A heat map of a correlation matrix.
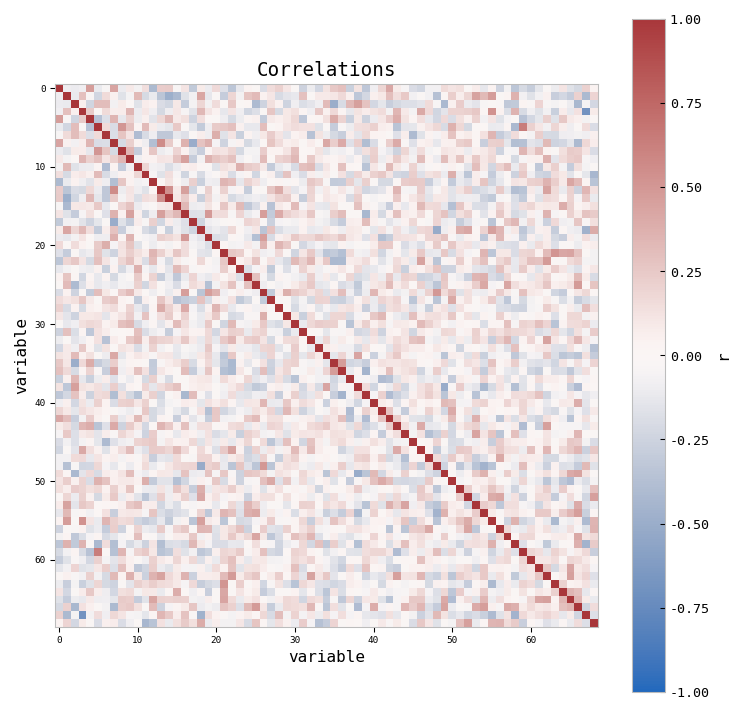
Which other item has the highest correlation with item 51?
18
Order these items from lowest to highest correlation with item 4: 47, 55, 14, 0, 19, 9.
47, 19, 55, 9, 14, 0
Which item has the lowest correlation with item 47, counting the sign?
44
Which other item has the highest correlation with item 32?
62
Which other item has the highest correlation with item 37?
2
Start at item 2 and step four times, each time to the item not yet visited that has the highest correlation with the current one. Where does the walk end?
13
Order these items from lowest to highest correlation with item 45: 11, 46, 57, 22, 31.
31, 22, 46, 57, 11
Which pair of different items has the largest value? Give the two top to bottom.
5, 59
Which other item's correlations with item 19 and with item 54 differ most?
25
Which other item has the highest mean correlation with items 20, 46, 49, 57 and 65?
66
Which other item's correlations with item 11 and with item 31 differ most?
68
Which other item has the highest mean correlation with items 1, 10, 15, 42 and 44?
53
